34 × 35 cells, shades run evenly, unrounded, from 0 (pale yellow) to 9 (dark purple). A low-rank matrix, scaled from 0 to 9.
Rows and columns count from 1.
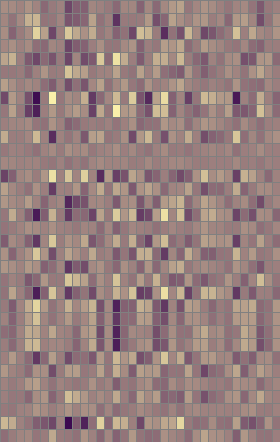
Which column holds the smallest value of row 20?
5
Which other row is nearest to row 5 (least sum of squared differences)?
33
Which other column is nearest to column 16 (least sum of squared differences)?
2
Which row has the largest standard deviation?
8
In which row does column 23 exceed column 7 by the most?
14
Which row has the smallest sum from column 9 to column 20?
22
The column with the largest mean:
9
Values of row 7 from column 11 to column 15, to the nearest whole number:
6 4 3 5 4
